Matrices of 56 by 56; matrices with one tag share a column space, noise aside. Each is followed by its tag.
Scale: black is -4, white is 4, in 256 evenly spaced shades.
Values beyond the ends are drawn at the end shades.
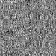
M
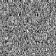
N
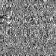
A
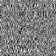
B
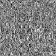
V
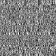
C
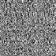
N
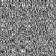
B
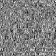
V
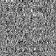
N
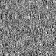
M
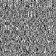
B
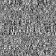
C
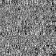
C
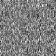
B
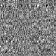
B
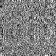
A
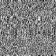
A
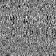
A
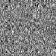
B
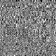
A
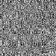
M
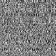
N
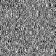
B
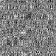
M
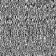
A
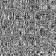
M
